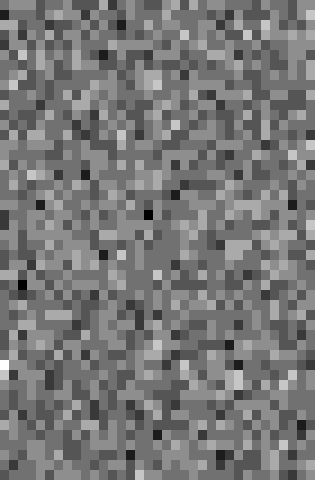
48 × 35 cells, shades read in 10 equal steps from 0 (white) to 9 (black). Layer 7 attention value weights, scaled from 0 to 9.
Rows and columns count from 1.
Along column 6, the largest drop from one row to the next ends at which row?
4
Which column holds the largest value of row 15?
30
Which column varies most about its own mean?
1
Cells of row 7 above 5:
12
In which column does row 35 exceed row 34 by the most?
26
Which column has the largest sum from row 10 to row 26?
3
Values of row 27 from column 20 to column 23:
7 5 5 6
